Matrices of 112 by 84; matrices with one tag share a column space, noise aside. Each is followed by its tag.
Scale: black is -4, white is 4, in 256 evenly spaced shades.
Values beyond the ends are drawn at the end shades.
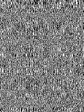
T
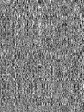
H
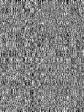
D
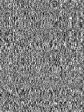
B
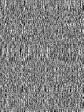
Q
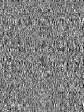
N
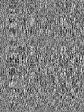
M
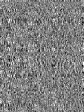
N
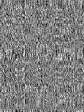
Q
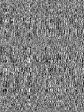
M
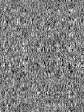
N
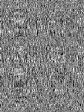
M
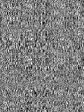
B
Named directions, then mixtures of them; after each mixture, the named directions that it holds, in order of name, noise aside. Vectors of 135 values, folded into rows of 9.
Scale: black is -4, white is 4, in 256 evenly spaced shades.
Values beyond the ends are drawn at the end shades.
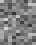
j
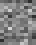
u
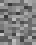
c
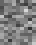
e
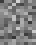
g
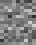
e, u.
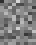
g.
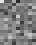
g, j.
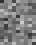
g, j.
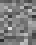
u.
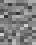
c, e.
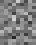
g, j.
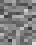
c, e.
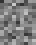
e, g.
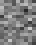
e.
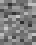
c, j.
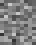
c.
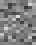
c, j.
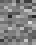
e, u.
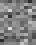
u.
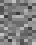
c, e.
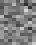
e.
